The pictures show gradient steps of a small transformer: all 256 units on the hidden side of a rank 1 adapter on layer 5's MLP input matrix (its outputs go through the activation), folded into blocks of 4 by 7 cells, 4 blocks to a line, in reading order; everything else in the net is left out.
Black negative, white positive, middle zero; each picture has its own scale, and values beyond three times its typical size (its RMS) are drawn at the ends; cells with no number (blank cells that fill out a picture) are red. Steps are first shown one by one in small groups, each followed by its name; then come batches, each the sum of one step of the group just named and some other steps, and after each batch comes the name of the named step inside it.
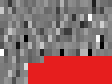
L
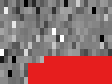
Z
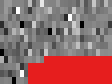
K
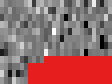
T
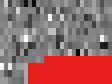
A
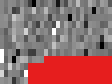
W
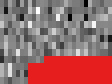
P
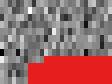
T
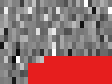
Z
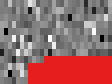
P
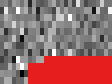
Z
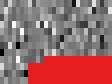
T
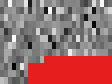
P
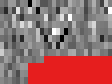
P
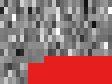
P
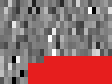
W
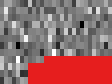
A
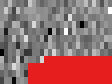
K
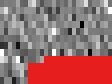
L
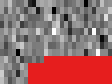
T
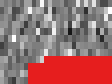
T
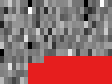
P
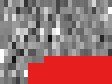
W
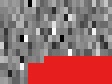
T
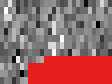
Z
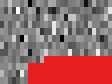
T
